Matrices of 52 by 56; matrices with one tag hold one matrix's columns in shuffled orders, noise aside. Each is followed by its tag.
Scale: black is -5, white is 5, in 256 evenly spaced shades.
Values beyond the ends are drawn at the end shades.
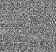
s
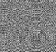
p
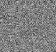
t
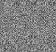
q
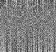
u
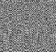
p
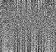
u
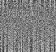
u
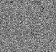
t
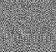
p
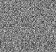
s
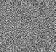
q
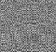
p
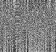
u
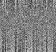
u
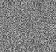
q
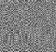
p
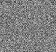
t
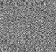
q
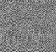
p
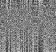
u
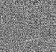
t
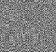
p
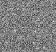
s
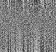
u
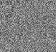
t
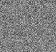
t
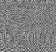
p
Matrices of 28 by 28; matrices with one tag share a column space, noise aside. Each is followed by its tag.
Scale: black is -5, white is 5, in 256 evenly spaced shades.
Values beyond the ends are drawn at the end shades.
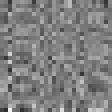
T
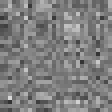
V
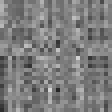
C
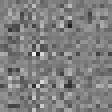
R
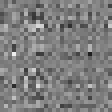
R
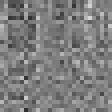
V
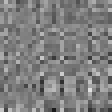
T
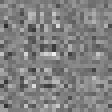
R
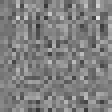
V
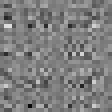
R
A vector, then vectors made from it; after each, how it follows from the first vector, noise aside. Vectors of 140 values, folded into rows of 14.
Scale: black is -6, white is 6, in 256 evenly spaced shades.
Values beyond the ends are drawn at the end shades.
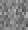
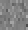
partly zeroed.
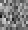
reversed, negated, scaled up.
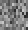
negated, scaled up.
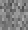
wrapped around, negated.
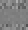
partly zeroed.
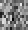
reversed, negated, scaled up.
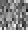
wrapped around, scaled up.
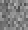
wrapped around, negated.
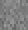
wrapped around, negated, shrunk.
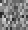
reversed, negated, scaled up.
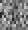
reversed, negated, scaled up.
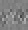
wrapped around, partly zeroed.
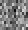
negated, scaled up.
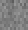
wrapped around, negated, shrunk.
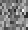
negated, scaled up.
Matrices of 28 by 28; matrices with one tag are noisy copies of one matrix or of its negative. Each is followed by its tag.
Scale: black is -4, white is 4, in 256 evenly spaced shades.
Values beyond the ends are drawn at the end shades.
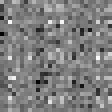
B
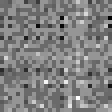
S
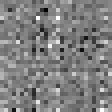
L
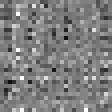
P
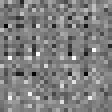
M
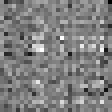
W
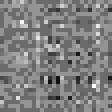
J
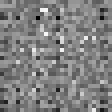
L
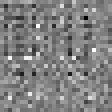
M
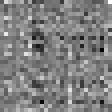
W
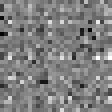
B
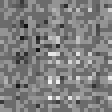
J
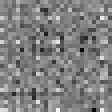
L
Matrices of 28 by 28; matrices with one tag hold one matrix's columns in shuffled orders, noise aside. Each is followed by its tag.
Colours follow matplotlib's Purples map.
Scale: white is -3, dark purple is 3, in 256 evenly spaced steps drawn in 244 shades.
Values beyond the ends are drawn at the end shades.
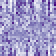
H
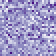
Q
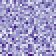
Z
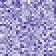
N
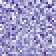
Q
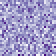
Z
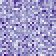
N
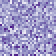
Z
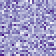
N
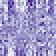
H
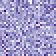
N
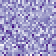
Z
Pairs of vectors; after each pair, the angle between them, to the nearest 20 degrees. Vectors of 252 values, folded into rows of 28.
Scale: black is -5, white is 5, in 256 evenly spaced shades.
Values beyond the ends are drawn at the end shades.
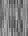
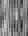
20 degrees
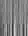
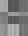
100 degrees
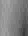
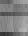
120 degrees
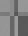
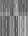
140 degrees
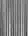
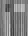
40 degrees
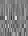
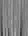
80 degrees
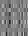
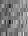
40 degrees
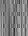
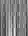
120 degrees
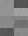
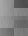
40 degrees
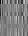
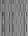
80 degrees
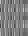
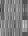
40 degrees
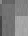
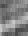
100 degrees
